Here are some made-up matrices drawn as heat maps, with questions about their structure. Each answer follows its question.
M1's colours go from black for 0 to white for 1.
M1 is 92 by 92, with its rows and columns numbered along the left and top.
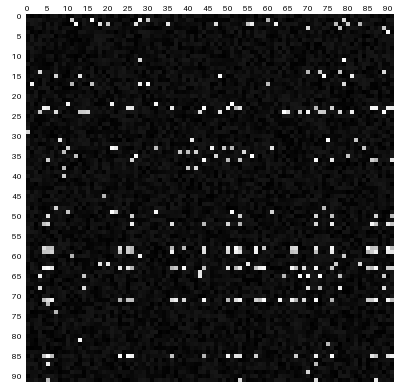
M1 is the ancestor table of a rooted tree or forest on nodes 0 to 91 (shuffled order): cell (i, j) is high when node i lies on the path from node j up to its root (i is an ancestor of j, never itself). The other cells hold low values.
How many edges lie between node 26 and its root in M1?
9
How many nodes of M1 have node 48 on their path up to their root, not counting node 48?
2
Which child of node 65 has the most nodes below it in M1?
68
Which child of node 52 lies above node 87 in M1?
36
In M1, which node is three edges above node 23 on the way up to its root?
58
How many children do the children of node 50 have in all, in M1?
2
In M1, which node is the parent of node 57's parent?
59
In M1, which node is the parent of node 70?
89
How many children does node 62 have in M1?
5
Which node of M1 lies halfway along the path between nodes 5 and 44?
91
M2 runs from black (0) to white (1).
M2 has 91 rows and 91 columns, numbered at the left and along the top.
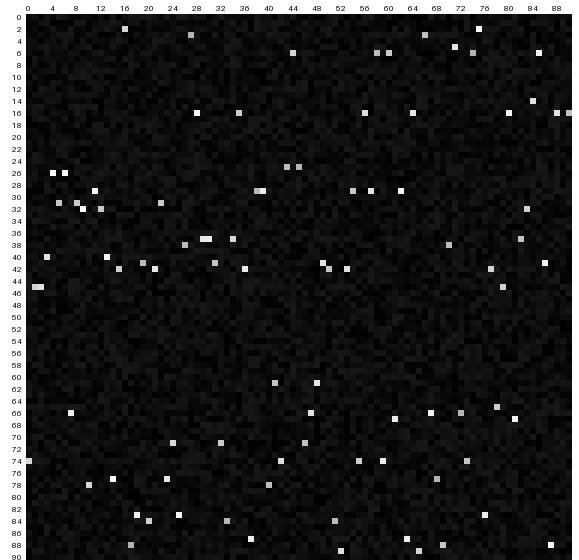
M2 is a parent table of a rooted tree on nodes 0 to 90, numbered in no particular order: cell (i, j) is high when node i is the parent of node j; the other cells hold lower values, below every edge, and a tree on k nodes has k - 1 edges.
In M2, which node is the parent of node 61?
67
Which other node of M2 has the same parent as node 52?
65
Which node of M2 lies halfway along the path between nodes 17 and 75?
16
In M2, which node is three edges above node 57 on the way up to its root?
87
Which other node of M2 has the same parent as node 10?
40
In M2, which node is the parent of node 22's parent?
41
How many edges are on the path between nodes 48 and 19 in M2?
3
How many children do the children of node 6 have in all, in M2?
5
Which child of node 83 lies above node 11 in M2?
25
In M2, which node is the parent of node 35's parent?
2
